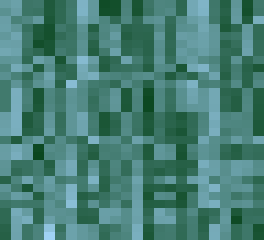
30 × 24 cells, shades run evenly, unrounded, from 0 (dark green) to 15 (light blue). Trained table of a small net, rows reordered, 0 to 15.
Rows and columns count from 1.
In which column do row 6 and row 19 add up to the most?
2
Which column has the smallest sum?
14
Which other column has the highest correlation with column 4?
9
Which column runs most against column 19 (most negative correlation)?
5
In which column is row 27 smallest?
22
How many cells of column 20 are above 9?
13
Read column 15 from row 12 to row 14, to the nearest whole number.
7 7 7
